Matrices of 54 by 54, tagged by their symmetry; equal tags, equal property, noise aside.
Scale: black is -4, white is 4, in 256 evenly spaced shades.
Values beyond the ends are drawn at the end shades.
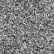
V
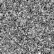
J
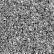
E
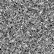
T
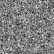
V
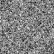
T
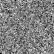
E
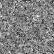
J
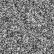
J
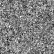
V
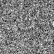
E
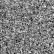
V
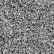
V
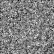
T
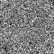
J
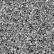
E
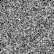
T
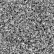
T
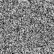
E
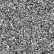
E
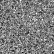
J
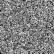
J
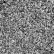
J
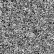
V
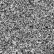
E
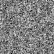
E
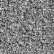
V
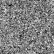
V
